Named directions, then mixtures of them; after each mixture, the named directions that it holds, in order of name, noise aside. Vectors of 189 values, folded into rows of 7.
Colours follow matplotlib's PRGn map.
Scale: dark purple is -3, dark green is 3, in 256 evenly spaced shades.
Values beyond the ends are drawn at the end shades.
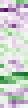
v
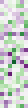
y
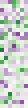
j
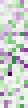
y.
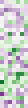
v, y.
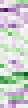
v.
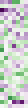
j, v.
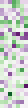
j, y.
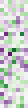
j, y.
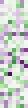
y.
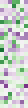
j.
